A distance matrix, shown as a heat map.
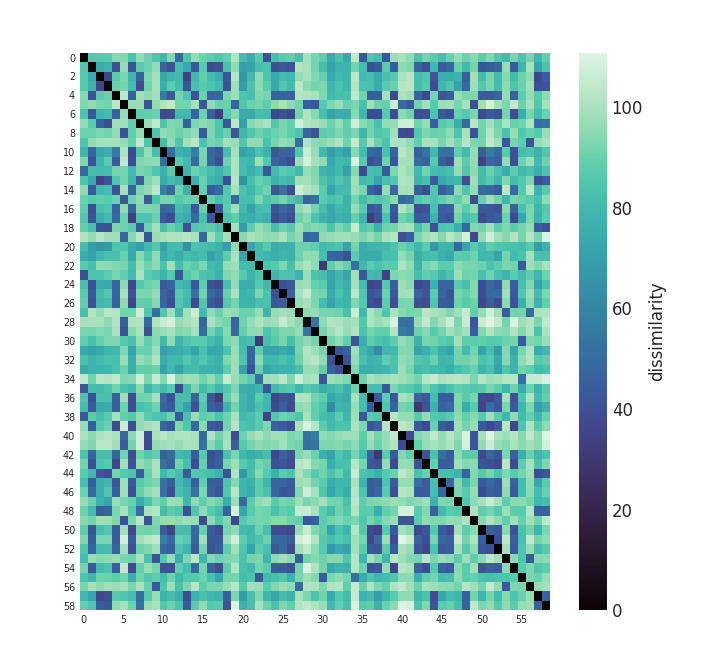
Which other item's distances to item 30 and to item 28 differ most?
22
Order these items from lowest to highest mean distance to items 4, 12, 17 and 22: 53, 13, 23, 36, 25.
36, 25, 23, 13, 53
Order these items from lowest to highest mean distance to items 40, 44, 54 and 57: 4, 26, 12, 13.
13, 26, 4, 12
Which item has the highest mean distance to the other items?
34
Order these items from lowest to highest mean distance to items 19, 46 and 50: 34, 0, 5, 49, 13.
49, 5, 13, 0, 34
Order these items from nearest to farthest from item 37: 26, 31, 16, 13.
26, 16, 31, 13
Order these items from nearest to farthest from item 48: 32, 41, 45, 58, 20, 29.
58, 20, 45, 32, 29, 41
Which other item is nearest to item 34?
30
